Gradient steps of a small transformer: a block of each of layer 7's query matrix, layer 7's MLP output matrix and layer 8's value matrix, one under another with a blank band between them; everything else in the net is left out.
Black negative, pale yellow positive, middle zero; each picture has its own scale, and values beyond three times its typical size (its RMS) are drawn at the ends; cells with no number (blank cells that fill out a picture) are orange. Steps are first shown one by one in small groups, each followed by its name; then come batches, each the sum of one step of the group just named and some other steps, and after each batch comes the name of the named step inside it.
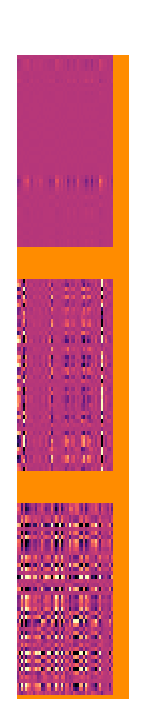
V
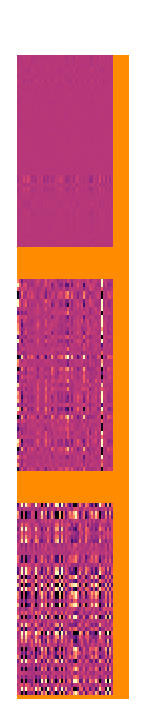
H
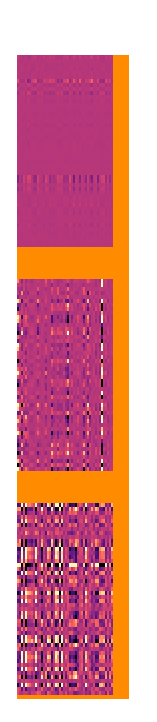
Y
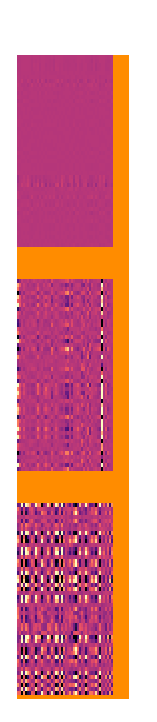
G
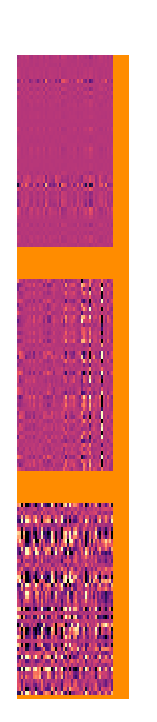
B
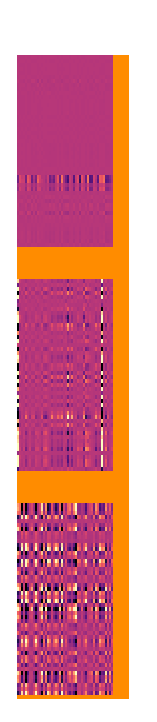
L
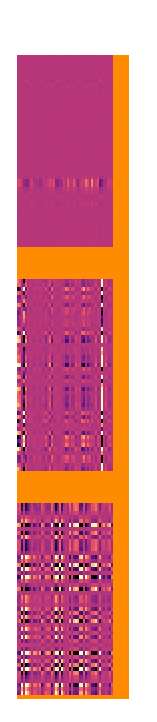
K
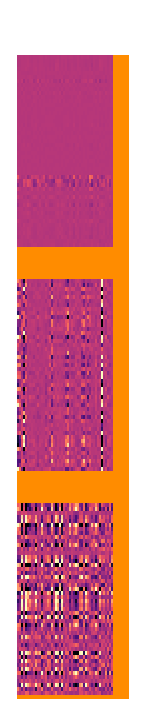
V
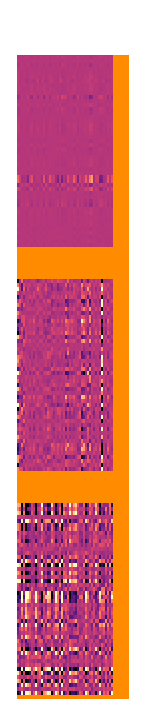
B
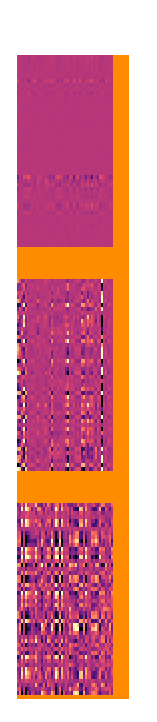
Y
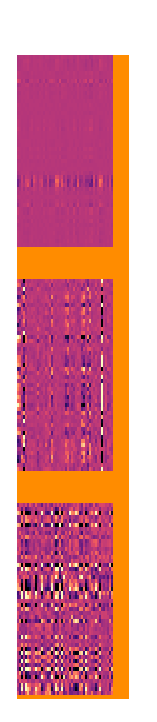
V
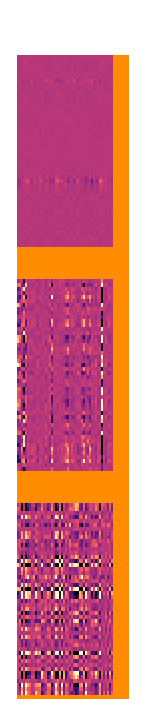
V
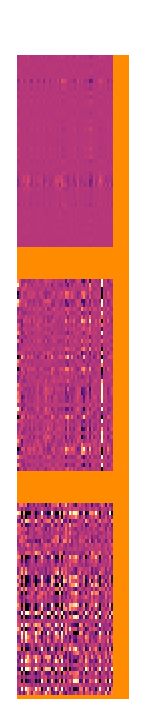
H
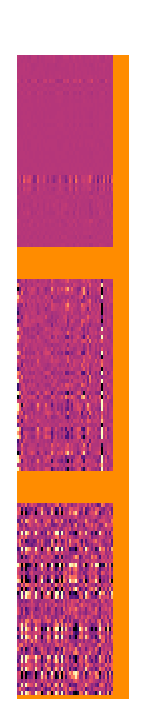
Y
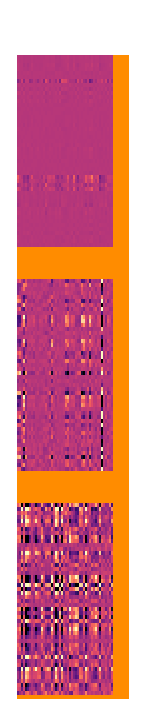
B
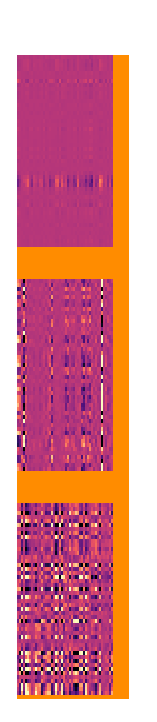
V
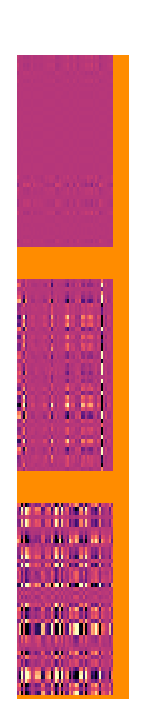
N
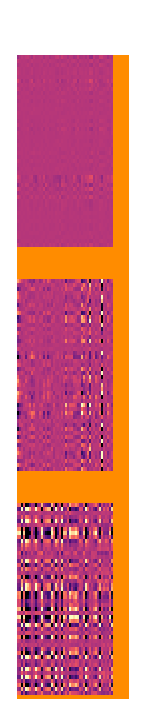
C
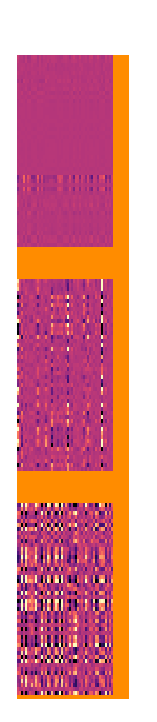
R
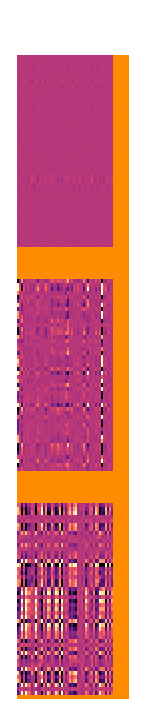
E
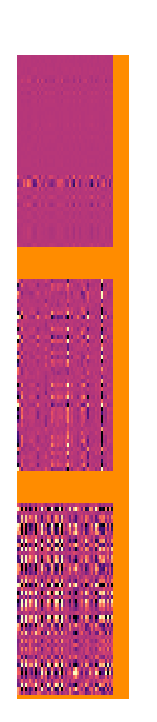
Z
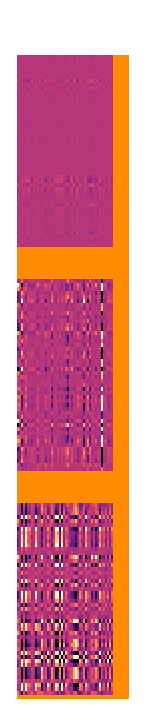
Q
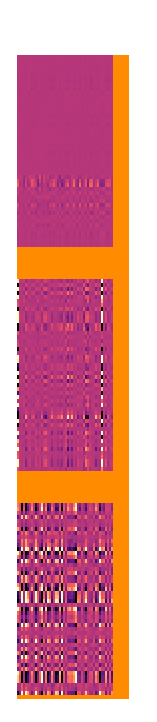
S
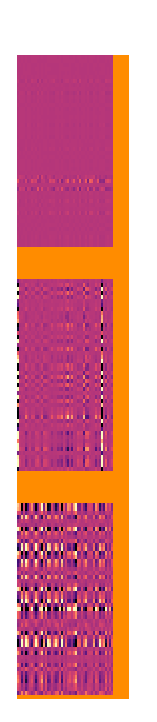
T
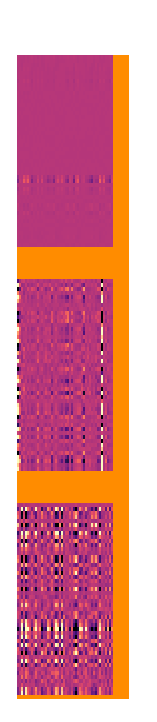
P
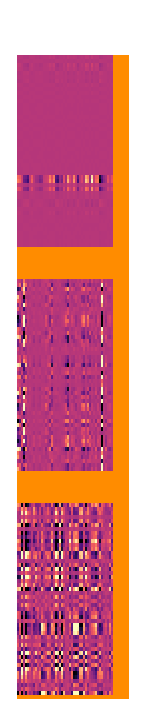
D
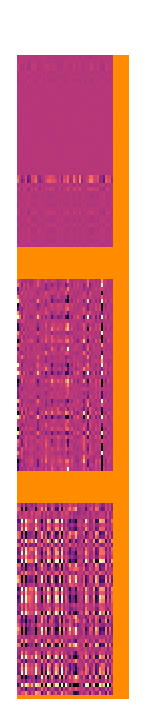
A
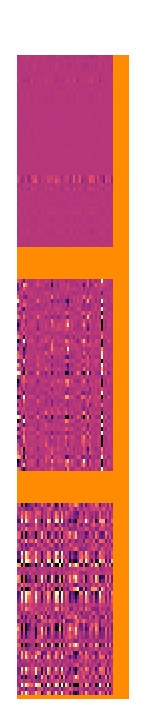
A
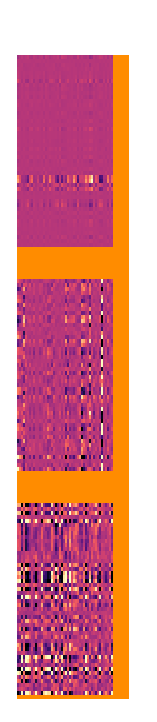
D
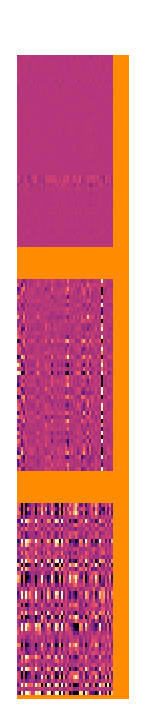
A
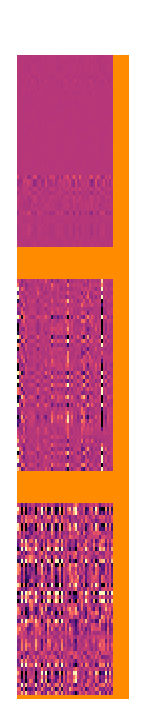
Z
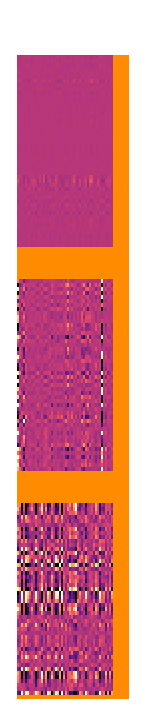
S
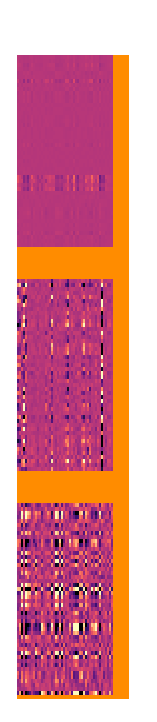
D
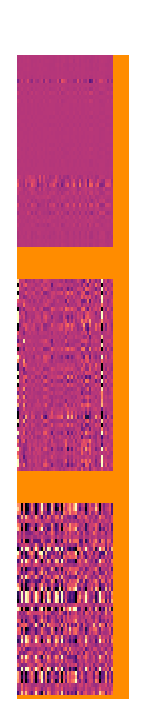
S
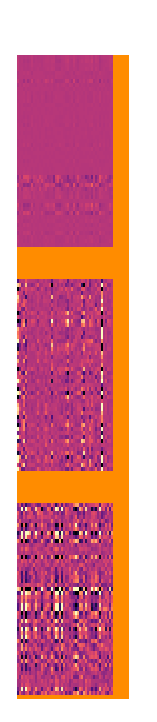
P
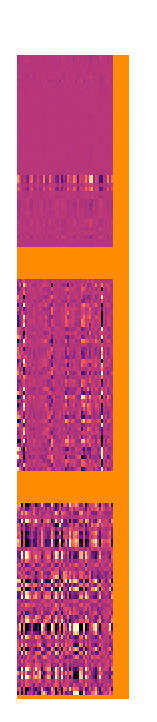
D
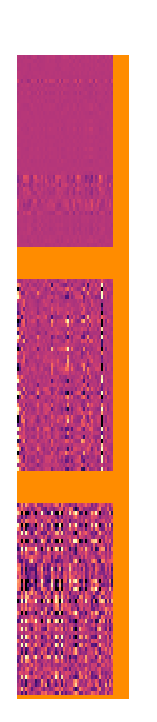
P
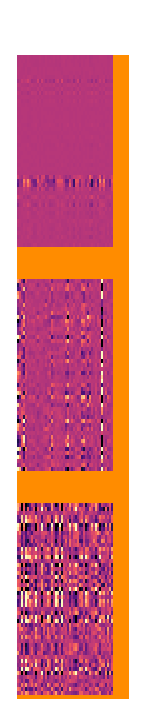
Z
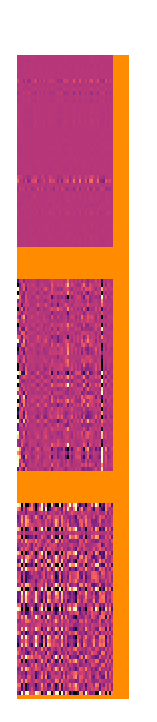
T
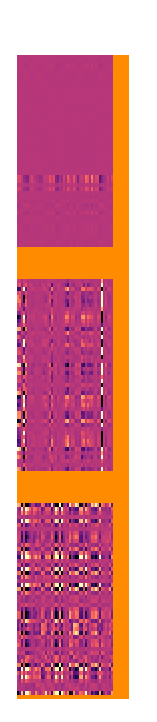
D
